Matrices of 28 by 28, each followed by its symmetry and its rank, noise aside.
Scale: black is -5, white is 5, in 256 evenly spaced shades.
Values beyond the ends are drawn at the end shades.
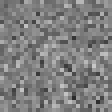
symmetric, rank eight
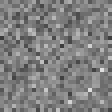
symmetric, rank eight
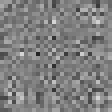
symmetric, rank four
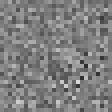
antisymmetric, rank eight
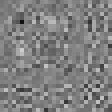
symmetric, rank four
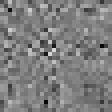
symmetric, rank four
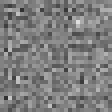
no symmetry, rank eight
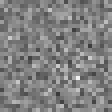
no symmetry, rank eight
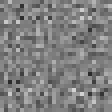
antisymmetric, rank six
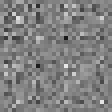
symmetric, rank four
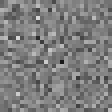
symmetric, rank eight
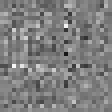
no symmetry, rank four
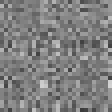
no symmetry, rank four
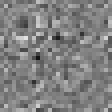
symmetric, rank four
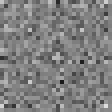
symmetric, rank six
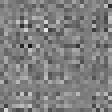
antisymmetric, rank four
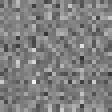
no symmetry, rank six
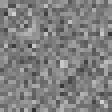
symmetric, rank six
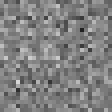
no symmetry, rank four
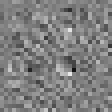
antisymmetric, rank six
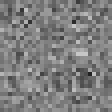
no symmetry, rank six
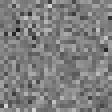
no symmetry, rank eight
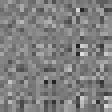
no symmetry, rank four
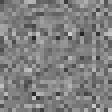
no symmetry, rank four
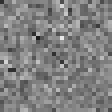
symmetric, rank eight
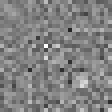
symmetric, rank six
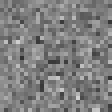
no symmetry, rank six
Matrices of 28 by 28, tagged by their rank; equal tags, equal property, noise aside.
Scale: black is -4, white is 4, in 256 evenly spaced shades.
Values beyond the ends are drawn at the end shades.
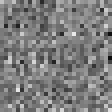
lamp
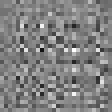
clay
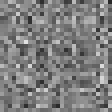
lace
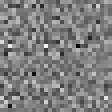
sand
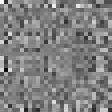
lace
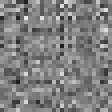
lace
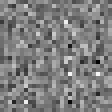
lamp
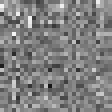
lamp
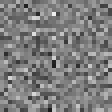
lamp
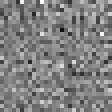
lamp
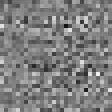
lamp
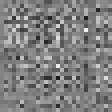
lace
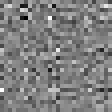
lace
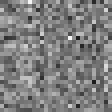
lace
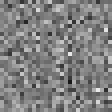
lamp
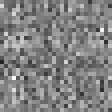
lamp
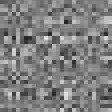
clay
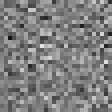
lamp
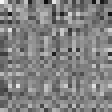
clay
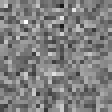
sand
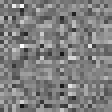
lace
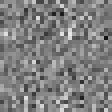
lamp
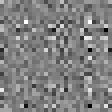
clay
